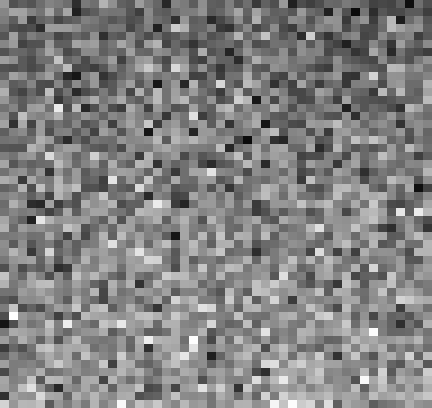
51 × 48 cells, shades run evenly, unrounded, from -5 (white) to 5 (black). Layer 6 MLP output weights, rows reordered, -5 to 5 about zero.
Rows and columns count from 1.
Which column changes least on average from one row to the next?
15
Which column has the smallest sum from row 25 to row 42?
42
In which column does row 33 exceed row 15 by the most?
22
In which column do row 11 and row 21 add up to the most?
18
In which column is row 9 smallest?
20
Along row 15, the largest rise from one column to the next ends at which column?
23
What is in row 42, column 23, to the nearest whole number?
-2
